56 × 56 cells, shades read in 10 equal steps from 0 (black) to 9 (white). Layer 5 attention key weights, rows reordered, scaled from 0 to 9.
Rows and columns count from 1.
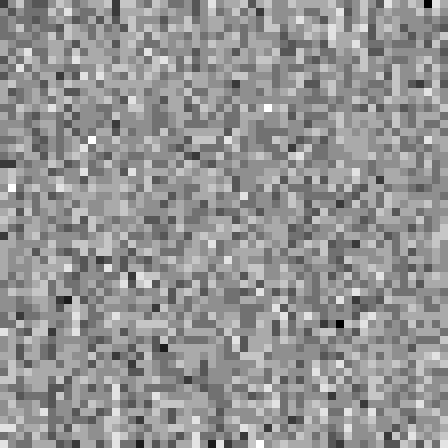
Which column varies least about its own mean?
51
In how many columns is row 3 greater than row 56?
23
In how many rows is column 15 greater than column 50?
22
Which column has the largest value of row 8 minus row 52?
10
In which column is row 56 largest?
33
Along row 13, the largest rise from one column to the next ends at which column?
17
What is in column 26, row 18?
7
